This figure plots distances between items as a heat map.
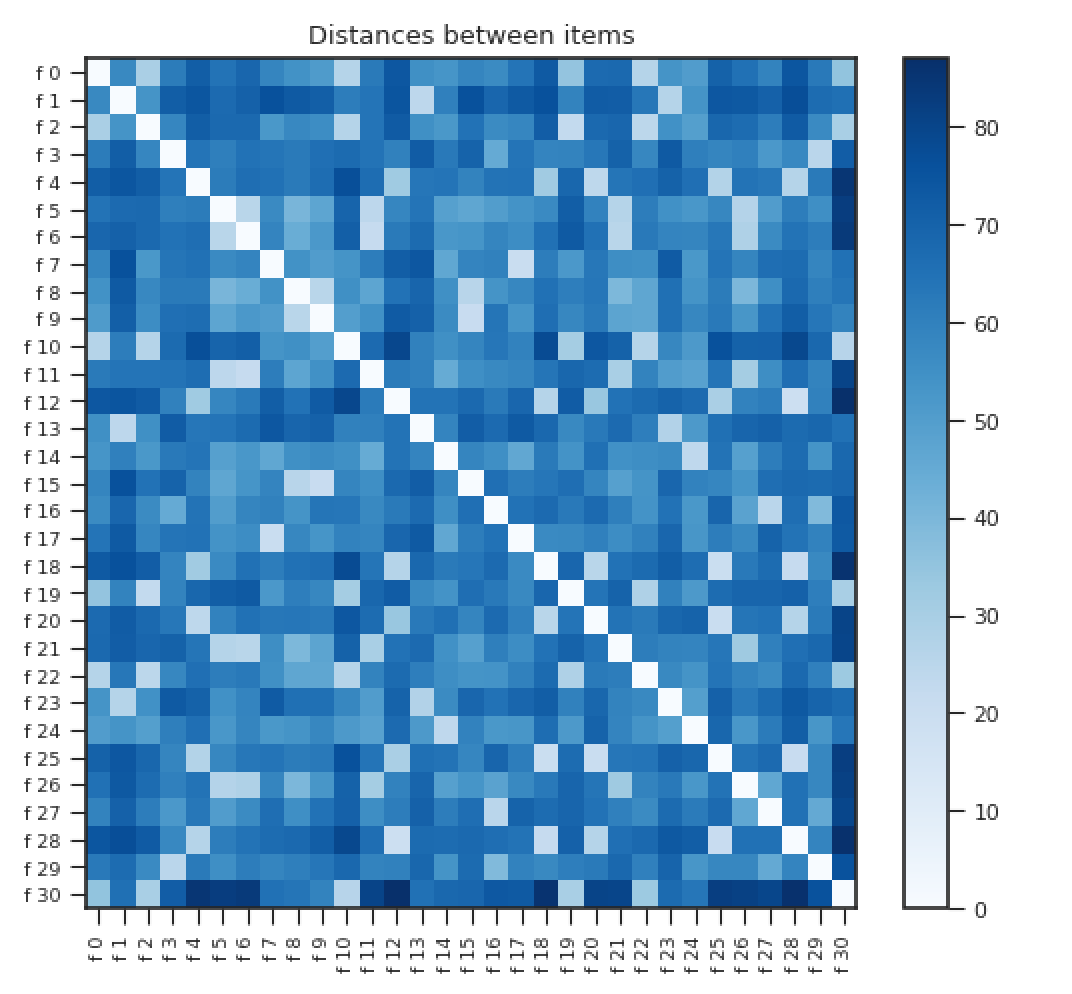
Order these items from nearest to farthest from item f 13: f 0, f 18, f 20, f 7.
f 0, f 20, f 18, f 7
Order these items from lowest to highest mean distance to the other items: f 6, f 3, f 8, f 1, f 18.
f 8, f 6, f 18, f 3, f 1
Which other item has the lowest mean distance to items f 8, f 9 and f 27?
f 15
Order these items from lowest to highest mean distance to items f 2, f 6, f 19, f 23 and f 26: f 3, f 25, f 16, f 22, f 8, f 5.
f 22, f 5, f 8, f 16, f 3, f 25
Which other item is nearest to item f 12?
f 28
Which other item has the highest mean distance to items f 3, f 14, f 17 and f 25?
f 30
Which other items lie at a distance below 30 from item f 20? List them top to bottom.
f 4, f 18, f 25, f 28
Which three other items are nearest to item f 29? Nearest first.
f 3, f 16, f 27
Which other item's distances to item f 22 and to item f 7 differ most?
f 17
